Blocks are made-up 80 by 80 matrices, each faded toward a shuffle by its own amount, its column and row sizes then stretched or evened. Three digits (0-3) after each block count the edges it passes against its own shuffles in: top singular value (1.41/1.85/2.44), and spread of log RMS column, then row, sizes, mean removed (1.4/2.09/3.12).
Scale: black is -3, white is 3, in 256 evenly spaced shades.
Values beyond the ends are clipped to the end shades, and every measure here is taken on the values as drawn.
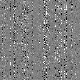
1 3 0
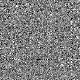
1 1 1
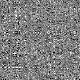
1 2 1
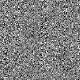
1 2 1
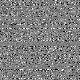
1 0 3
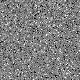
0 0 0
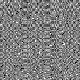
3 0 0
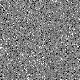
1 1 0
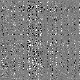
0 3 2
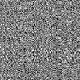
2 1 1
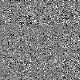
0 2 2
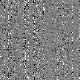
0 3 1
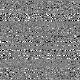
0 1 3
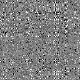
2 2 2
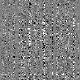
0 3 2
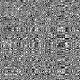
3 1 2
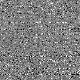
1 0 2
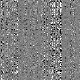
2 3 1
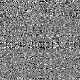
2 0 2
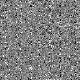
1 2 1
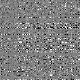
1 2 3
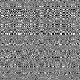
3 0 3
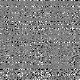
1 2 3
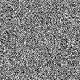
2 0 0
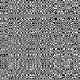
3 2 3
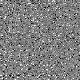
2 0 1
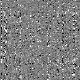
1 2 1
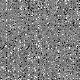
1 2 1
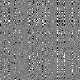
3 3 2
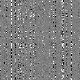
2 3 1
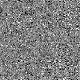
1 1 1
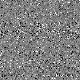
1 1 2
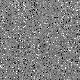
1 1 0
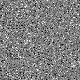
1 0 0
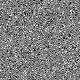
1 1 0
